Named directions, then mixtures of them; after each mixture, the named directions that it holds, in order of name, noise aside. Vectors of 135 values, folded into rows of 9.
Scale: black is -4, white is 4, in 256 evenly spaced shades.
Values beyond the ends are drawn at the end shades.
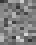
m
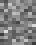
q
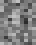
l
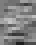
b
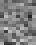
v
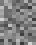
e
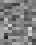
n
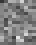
m.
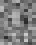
l.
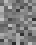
e.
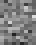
b, m, v.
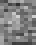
b, l, m.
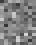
e, l, m.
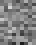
b, e, v.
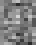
b, l, v.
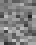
v.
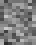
e, v.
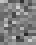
m.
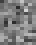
l, m.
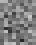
m, v.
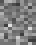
e, m, n.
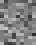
v.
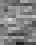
b.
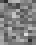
l, m.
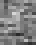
b, l, q.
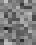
e, m, v.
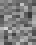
n, v.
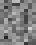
l, n, q.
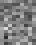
n, v.
